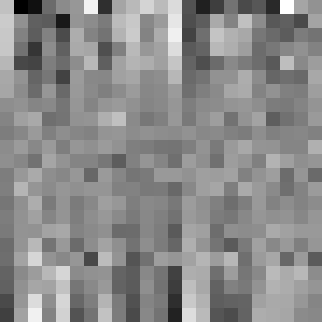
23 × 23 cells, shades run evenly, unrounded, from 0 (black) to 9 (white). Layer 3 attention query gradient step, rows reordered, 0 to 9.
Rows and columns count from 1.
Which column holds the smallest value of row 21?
13
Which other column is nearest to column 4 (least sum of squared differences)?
22
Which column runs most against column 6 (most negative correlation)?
14
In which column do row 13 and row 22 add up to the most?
3
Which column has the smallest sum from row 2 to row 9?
5
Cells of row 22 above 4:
16
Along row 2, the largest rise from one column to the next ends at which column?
6
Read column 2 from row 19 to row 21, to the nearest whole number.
6 5 5
